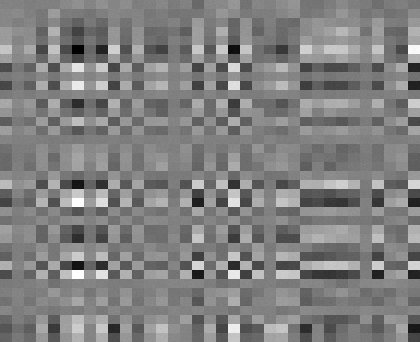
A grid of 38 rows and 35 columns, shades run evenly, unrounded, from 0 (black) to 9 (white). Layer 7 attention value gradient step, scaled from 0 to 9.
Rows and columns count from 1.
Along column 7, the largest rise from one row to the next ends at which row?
31
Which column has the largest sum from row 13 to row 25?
7
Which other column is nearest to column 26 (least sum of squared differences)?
21
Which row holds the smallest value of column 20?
6
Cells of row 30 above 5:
15
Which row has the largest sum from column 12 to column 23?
37
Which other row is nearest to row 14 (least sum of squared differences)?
36
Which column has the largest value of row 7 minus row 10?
35
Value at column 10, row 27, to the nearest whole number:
5
